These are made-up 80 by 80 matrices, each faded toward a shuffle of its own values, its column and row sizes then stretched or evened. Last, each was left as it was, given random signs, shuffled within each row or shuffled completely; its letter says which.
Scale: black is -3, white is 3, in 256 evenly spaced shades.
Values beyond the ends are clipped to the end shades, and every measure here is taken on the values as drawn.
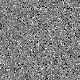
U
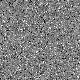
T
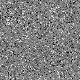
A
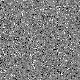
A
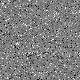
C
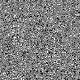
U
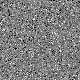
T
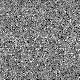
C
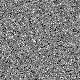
T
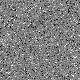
T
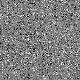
A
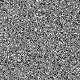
A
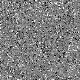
A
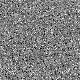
C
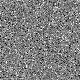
T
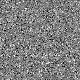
C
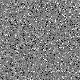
U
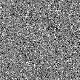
A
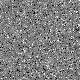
T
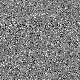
C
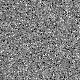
T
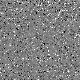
A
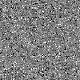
U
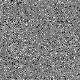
U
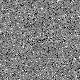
T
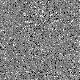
A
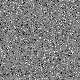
T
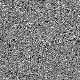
C
